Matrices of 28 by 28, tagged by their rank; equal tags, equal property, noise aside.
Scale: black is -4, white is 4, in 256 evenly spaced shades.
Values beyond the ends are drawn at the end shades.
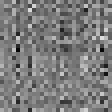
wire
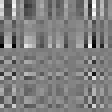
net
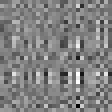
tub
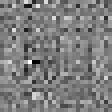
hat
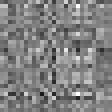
wire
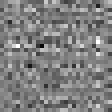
hat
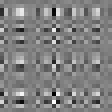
net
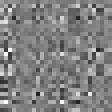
wire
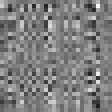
tub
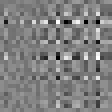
net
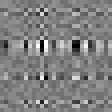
net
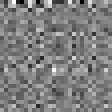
wire
